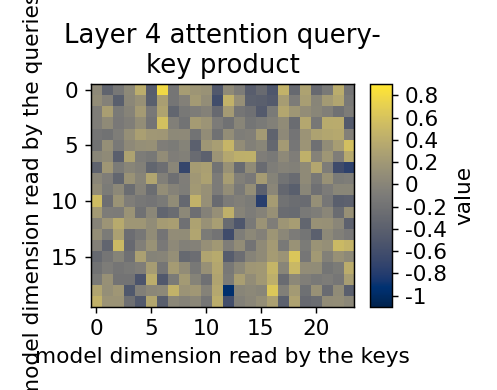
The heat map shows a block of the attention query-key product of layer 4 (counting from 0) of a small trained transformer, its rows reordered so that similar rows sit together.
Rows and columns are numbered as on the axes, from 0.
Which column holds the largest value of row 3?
6
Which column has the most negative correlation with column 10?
13
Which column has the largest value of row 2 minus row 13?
12
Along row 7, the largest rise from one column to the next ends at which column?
9
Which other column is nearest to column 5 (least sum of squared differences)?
15
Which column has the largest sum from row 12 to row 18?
16
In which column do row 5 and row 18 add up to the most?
11
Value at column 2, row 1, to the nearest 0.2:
-0.4
